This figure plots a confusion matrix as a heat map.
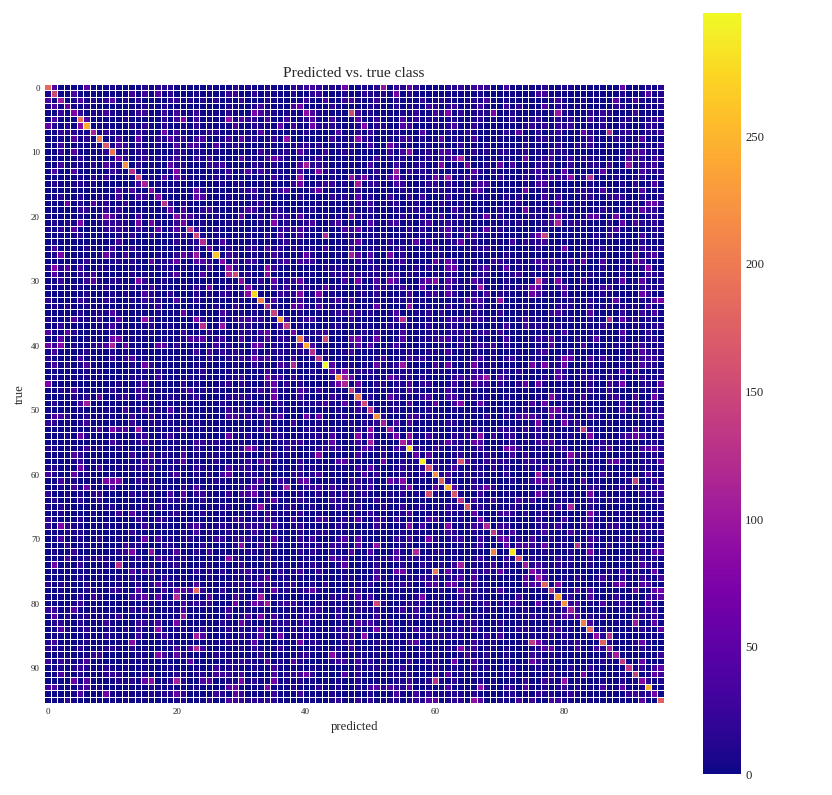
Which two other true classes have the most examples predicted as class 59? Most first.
63, 70
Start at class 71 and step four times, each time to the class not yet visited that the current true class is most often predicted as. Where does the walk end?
20
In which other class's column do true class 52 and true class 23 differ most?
77
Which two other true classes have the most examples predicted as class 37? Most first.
62, 8
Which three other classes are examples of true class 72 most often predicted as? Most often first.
69, 57, 16
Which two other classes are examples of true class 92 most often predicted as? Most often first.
60, 20
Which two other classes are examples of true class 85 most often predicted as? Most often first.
87, 23
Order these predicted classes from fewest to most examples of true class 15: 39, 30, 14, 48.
30, 14, 39, 48
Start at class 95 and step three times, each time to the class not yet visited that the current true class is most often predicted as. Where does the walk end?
17
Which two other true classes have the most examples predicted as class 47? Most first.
4, 26
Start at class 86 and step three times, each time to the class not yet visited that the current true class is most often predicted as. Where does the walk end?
76
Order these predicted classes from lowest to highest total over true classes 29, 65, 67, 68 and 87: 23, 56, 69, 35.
69, 35, 56, 23
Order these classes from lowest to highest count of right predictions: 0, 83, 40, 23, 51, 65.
23, 65, 0, 83, 51, 40
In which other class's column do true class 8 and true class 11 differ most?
64
